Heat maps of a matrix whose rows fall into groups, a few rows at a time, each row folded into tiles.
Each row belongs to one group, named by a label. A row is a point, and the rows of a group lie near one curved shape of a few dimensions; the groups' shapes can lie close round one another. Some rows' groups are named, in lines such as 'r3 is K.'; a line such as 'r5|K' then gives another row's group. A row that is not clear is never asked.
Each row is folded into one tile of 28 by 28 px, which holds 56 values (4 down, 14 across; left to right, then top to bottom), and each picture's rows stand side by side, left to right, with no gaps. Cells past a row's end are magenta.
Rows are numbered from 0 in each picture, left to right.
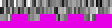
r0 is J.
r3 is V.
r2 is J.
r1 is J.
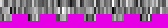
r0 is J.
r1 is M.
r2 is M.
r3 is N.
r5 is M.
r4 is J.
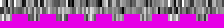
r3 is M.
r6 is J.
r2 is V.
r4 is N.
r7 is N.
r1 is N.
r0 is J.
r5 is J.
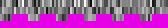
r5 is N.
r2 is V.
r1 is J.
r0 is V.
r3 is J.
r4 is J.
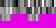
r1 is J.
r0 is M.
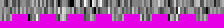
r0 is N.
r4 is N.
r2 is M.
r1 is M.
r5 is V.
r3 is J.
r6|M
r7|N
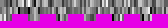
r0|J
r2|J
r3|V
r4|M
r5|J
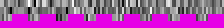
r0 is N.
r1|J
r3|J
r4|J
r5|M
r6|J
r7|M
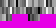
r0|M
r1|N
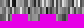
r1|J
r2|V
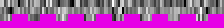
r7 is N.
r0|N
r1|V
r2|M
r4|J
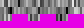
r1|N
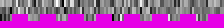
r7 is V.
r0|N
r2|J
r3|N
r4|M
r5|J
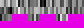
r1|V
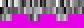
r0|J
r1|V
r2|J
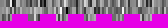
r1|V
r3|J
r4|M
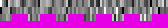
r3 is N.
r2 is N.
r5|J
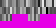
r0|M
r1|J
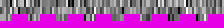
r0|J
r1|V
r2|V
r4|N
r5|V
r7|M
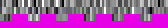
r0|V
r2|J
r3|N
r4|N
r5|N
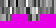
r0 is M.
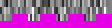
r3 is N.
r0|J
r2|J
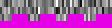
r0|J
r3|J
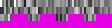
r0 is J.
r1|J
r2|N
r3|J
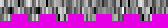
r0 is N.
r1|N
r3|N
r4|M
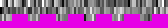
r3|M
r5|V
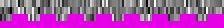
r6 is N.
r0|N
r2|V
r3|V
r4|V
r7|M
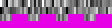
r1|J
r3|V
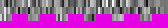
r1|J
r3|V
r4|J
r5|J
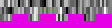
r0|N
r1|M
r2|N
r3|N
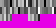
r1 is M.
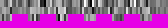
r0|N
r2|J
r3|J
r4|V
